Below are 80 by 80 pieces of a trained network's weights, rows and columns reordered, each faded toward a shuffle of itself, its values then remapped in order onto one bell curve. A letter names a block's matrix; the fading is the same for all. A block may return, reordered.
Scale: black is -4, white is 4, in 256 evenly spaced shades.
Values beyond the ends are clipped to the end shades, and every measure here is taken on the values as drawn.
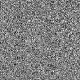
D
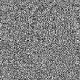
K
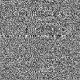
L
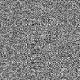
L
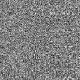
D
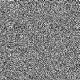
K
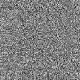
D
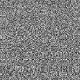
L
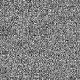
D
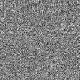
D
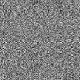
L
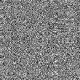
D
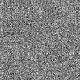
D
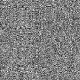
D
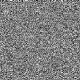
L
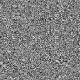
D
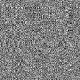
K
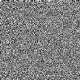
L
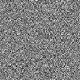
K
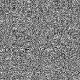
D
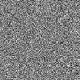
K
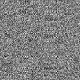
L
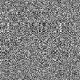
L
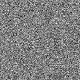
D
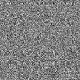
K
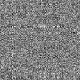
L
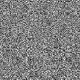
L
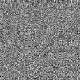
K
